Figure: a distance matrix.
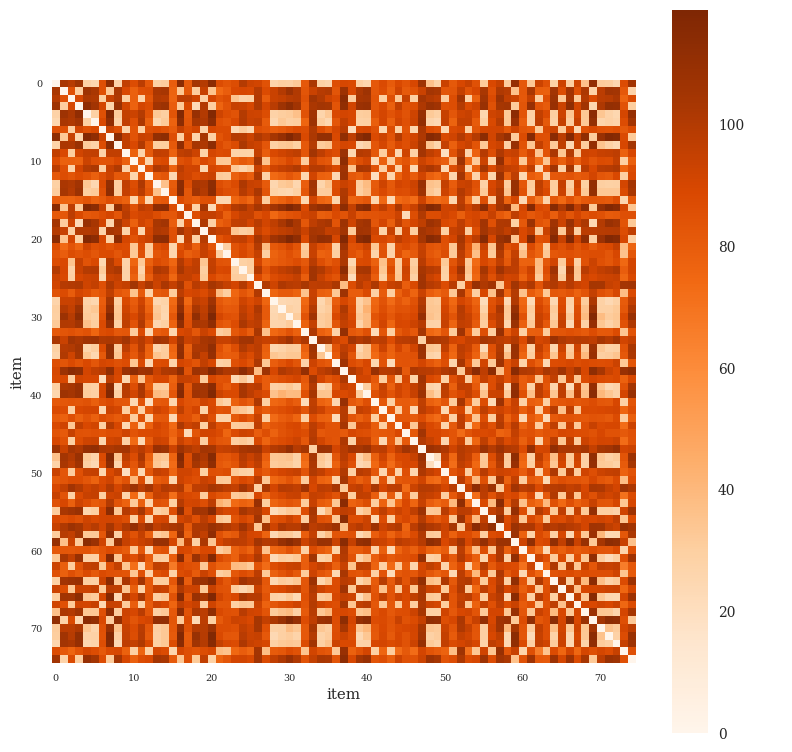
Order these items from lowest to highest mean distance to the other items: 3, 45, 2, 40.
40, 2, 45, 3
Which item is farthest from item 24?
37
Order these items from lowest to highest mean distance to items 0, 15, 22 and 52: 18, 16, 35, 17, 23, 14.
35, 14, 17, 23, 18, 16
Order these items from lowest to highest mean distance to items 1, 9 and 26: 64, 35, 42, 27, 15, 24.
42, 24, 15, 27, 35, 64
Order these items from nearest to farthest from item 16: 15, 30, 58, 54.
15, 54, 58, 30
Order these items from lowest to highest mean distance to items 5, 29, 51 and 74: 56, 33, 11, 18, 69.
56, 18, 69, 11, 33
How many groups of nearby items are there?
7
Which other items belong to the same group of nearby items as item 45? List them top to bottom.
17
